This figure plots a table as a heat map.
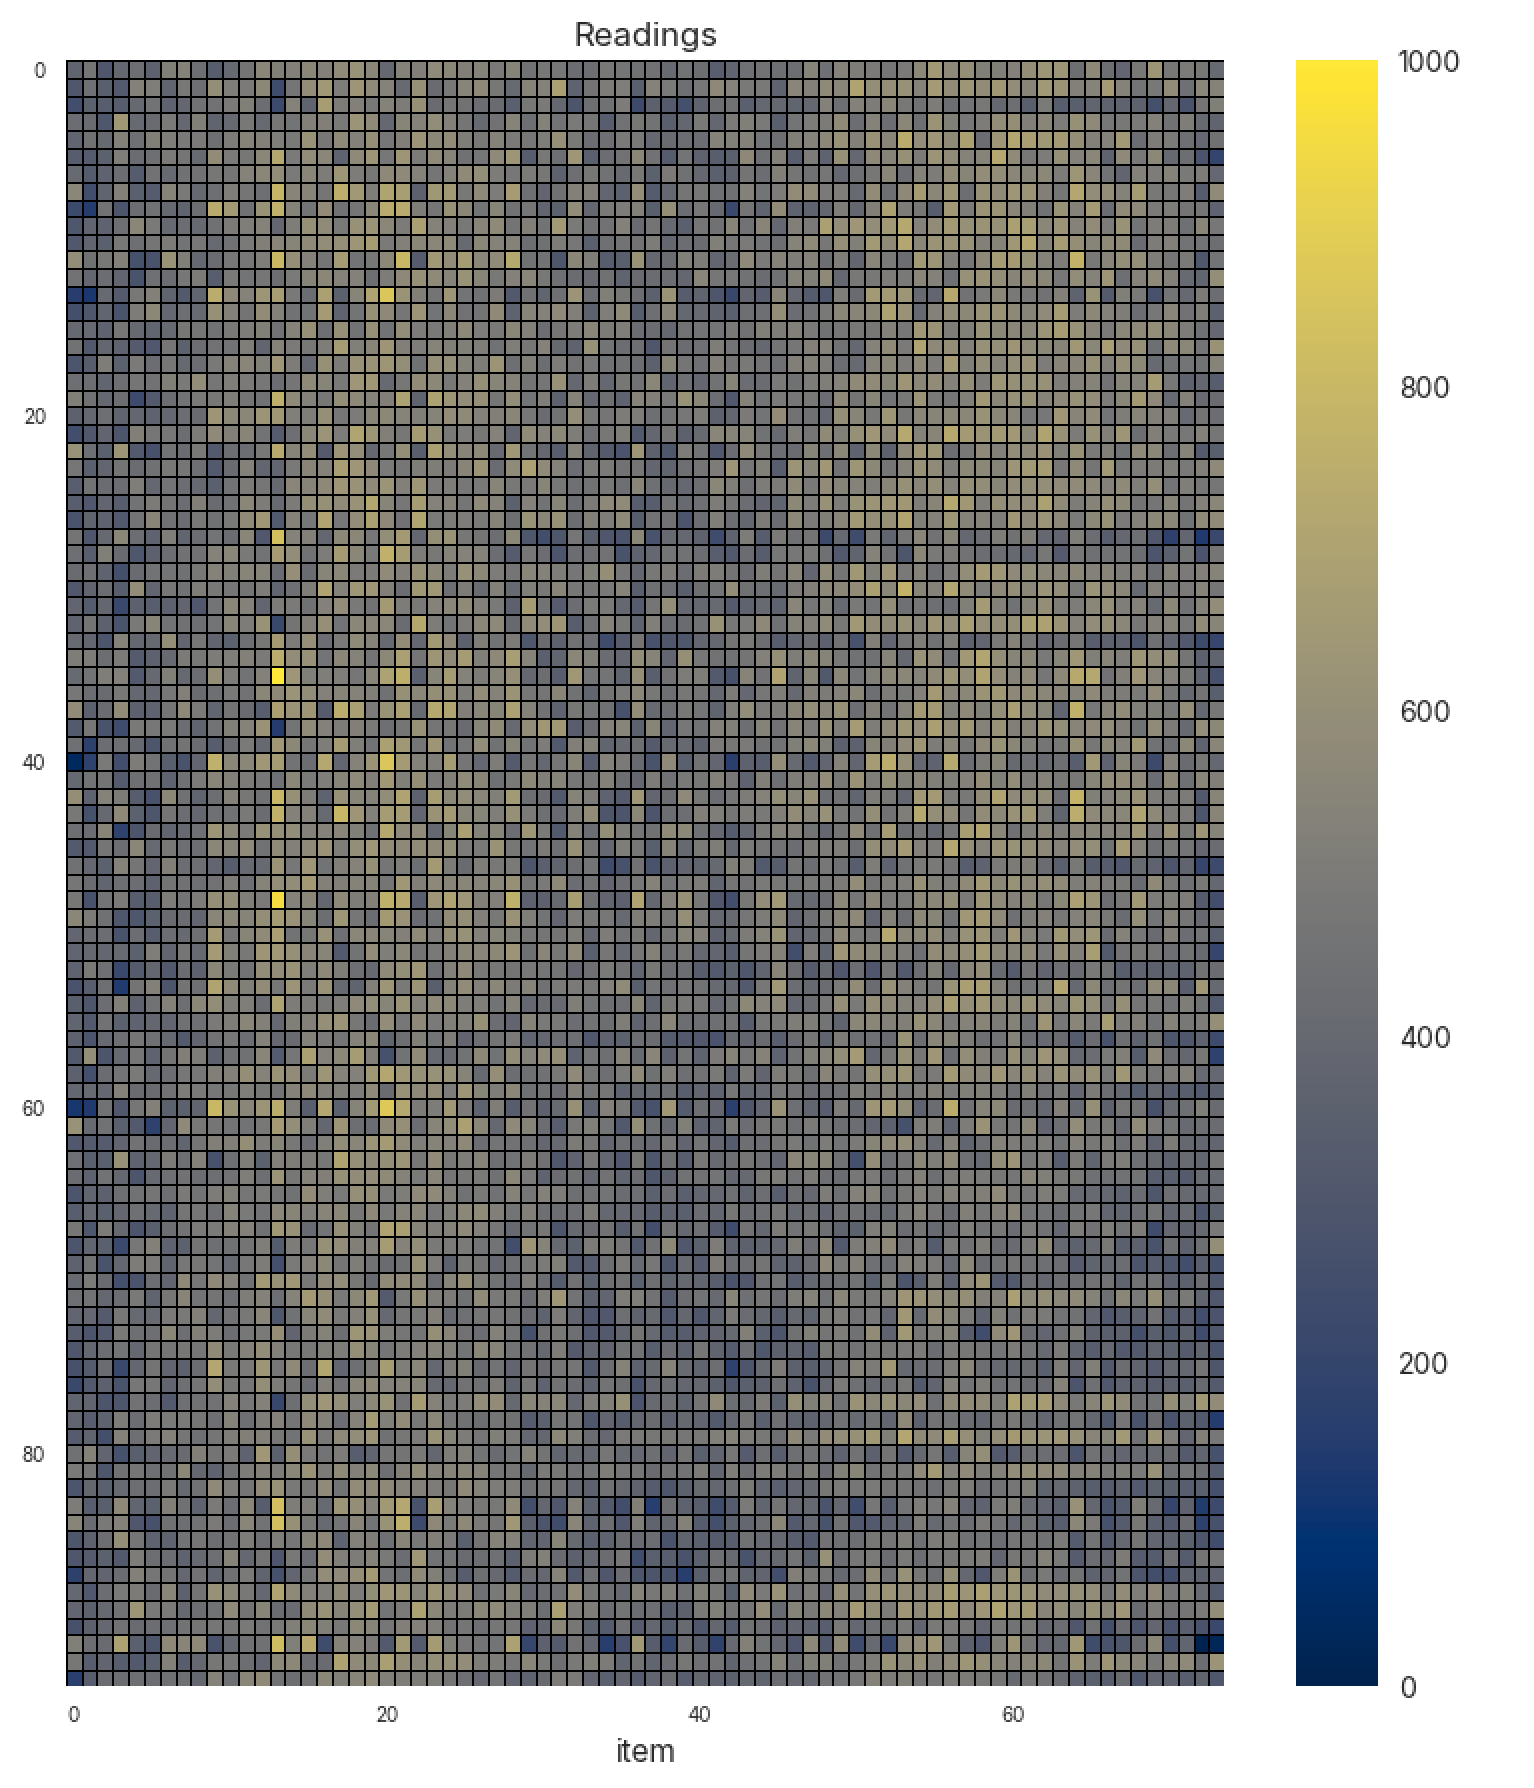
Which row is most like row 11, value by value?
42
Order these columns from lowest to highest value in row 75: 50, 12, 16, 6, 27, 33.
33, 6, 27, 50, 12, 16
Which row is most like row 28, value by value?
67
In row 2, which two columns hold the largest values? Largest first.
16, 22
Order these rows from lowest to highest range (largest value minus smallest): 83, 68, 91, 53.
68, 53, 83, 91
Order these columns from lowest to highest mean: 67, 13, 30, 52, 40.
40, 30, 67, 52, 13
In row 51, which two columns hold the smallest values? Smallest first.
73, 46
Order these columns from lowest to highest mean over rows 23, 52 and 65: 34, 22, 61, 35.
35, 34, 61, 22
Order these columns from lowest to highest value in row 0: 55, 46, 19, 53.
46, 53, 19, 55
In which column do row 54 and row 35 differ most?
13
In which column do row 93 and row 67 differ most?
0
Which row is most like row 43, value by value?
7
